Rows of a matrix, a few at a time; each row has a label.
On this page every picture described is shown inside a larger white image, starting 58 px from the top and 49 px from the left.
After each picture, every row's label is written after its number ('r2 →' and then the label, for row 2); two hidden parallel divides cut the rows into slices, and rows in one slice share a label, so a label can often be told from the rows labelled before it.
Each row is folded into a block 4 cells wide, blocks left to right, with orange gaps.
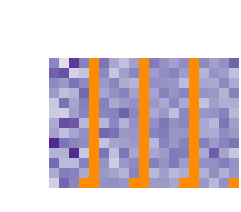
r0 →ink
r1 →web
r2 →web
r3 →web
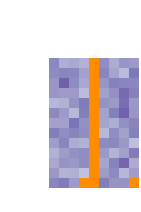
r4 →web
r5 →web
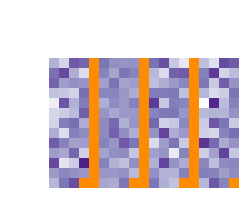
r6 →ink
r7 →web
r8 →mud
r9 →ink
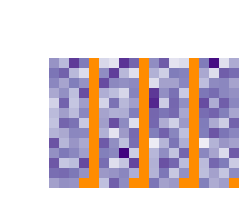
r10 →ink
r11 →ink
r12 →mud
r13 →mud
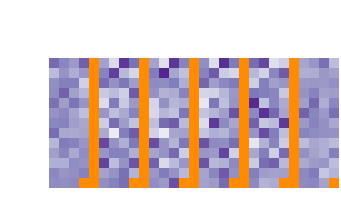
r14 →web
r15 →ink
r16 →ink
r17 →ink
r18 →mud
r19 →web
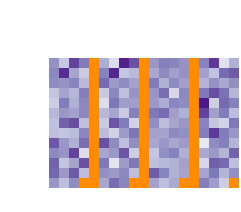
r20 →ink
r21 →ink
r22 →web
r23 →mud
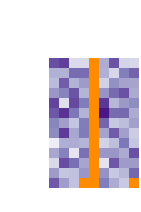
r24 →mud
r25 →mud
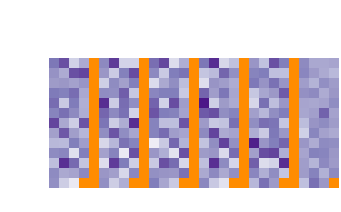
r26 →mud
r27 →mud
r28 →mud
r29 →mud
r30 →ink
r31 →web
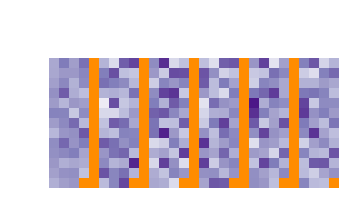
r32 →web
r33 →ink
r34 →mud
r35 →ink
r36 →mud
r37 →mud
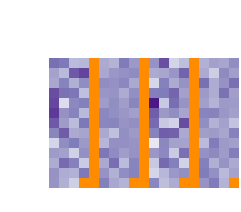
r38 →mud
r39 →web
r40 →mud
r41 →web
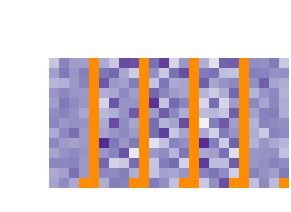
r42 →web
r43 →ink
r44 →mud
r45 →ink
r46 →web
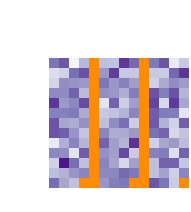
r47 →mud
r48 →ink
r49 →mud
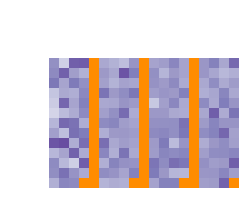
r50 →ink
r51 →web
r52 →web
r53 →web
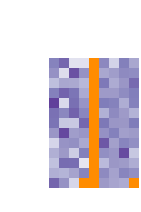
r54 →mud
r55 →web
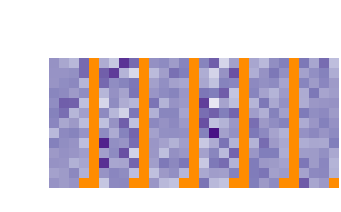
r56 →web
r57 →ink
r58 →web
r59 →mud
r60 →web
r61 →web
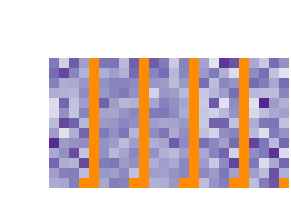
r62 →ink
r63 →web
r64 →web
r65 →ink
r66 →ink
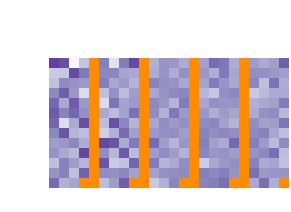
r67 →mud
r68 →ink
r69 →web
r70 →web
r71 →web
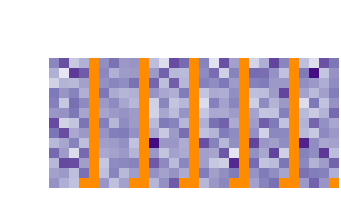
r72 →mud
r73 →web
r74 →ink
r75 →ink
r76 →ink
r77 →ink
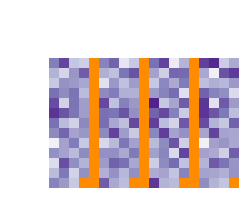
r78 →mud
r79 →mud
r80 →mud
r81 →mud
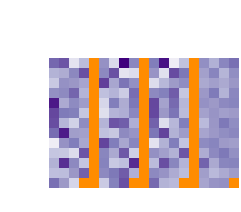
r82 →mud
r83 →ink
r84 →mud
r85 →web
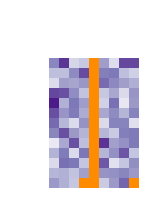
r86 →mud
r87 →ink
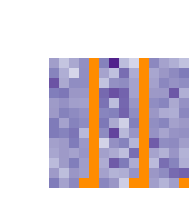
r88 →web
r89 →mud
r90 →web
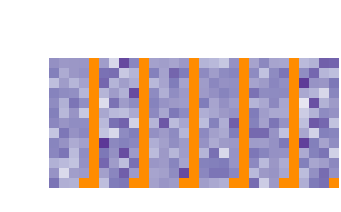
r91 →web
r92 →ink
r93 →web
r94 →web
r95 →web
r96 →ink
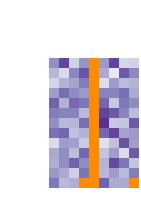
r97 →mud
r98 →mud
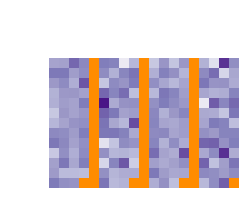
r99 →web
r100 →mud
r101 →web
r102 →ink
